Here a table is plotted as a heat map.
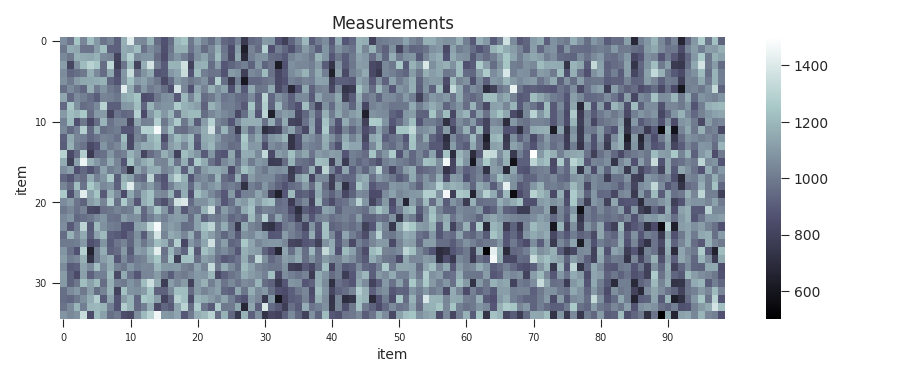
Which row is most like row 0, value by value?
18
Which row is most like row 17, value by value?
31
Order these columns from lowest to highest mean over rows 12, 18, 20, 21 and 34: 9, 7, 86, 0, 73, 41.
86, 73, 41, 0, 7, 9
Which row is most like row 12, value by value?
13
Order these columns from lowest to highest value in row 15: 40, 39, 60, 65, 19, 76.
40, 19, 65, 60, 39, 76
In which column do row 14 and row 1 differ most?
27
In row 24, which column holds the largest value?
14
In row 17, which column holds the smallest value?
92
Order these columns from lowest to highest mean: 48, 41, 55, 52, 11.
41, 48, 11, 55, 52
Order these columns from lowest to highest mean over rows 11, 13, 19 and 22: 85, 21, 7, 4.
85, 4, 7, 21
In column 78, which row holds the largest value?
8
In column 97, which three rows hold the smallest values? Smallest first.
26, 27, 14
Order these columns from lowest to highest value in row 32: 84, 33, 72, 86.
33, 86, 84, 72
